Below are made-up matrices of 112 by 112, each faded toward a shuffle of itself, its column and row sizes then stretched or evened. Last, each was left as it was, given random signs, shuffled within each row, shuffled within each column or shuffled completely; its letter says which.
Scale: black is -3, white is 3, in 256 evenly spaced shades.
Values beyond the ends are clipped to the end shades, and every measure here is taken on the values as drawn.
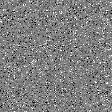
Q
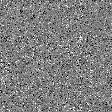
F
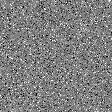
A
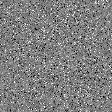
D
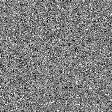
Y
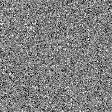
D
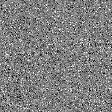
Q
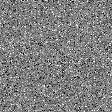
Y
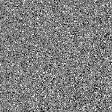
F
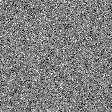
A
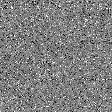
Y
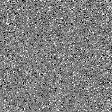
Q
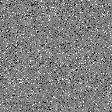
Y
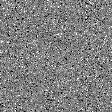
D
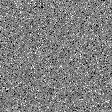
A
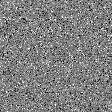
Y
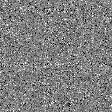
F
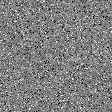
A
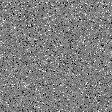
Y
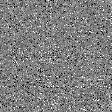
F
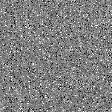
F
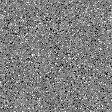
Y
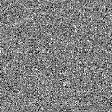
Q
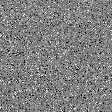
Y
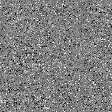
F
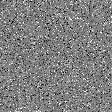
A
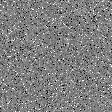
A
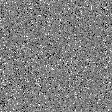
D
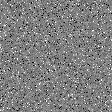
A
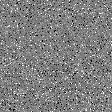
Y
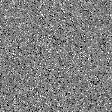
D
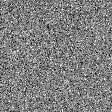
A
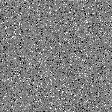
D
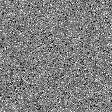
A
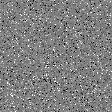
D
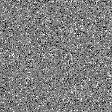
F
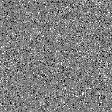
Q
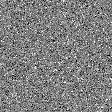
A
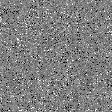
Q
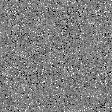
F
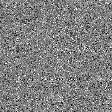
F
